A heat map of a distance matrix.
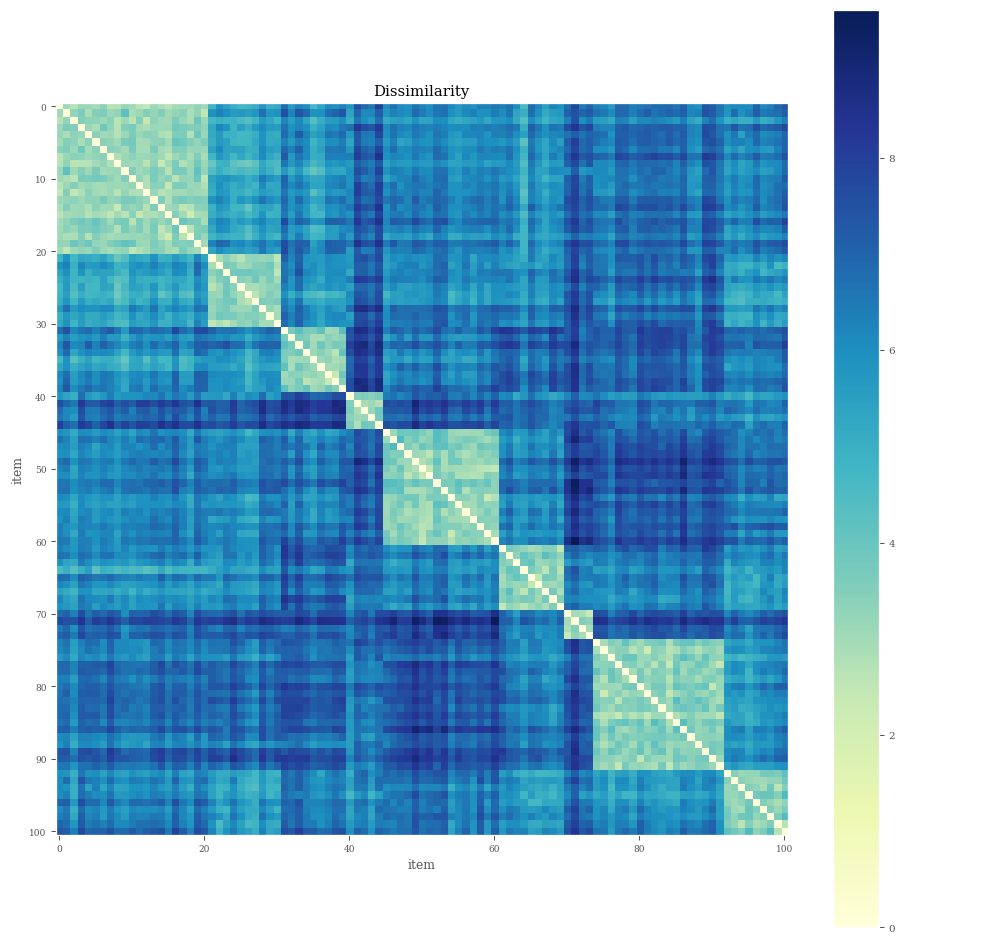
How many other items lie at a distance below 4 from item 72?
3
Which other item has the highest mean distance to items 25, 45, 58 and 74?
71
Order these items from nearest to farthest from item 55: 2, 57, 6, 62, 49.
57, 49, 2, 6, 62
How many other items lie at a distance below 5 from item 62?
8
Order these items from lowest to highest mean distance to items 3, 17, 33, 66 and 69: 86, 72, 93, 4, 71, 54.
4, 54, 93, 72, 86, 71
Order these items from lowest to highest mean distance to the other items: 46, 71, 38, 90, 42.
46, 38, 90, 42, 71
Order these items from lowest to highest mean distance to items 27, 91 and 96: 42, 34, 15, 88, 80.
88, 80, 15, 34, 42
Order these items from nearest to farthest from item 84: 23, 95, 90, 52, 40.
90, 95, 40, 23, 52
